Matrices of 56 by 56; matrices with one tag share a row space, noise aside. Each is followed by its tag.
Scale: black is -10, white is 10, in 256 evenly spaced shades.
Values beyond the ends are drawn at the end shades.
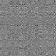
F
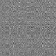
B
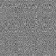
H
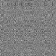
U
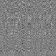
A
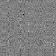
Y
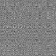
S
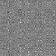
Y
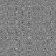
A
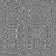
A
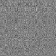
H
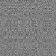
H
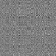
B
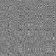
Y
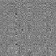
A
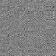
Y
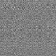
S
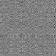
F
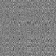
B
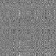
B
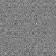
H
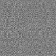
S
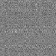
H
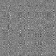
Y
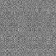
S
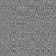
B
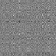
B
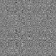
A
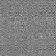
F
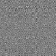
H
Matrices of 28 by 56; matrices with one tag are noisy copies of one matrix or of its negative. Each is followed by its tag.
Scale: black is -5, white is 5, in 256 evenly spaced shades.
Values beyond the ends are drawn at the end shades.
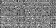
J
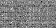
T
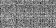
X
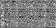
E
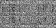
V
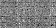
J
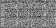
E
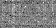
V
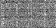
E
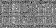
V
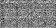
E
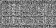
V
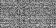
J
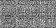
X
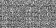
T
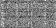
E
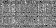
V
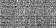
J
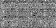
E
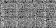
E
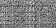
T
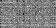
J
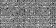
J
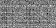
T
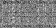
V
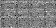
E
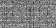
T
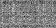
V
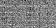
T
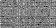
J
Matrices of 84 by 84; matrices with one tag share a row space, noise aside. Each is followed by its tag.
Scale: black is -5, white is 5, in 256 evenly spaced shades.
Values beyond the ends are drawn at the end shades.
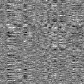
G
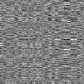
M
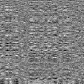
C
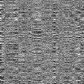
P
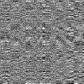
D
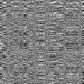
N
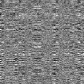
P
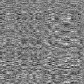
M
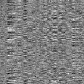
G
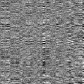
D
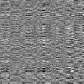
D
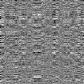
P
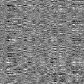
G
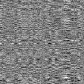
M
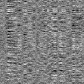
G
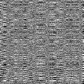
N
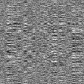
G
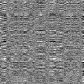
N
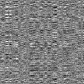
C
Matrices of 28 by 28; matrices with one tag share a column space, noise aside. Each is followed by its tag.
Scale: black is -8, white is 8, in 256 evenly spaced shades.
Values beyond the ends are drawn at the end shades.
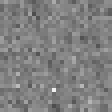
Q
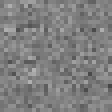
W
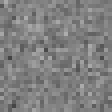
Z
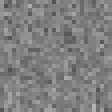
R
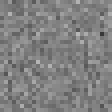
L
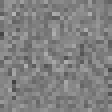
L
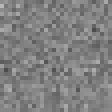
W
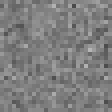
Z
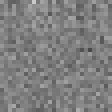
Q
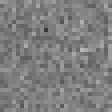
Z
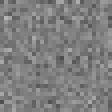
Q
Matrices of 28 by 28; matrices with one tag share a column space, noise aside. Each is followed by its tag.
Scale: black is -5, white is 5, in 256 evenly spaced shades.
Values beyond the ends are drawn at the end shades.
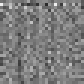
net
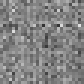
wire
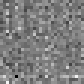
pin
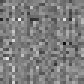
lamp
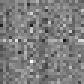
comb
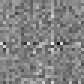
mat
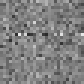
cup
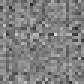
cup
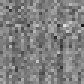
wire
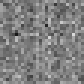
cup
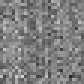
pin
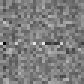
mat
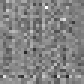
pin
